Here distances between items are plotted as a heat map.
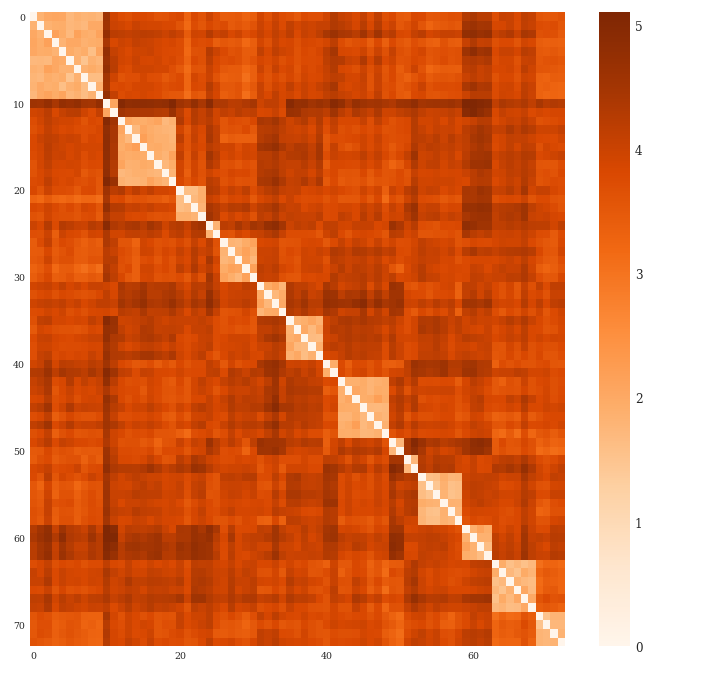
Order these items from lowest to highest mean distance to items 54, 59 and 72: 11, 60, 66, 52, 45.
60, 66, 45, 52, 11
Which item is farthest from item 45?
33
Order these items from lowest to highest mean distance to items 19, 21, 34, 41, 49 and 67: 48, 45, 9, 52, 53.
48, 9, 45, 53, 52
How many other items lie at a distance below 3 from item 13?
7
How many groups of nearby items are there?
16
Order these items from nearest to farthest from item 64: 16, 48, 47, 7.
48, 47, 7, 16
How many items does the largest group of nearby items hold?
10
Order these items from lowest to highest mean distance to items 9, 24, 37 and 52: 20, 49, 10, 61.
20, 61, 49, 10
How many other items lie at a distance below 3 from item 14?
7
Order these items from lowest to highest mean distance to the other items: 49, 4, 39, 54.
4, 54, 39, 49
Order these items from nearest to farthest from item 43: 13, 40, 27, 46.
46, 40, 13, 27
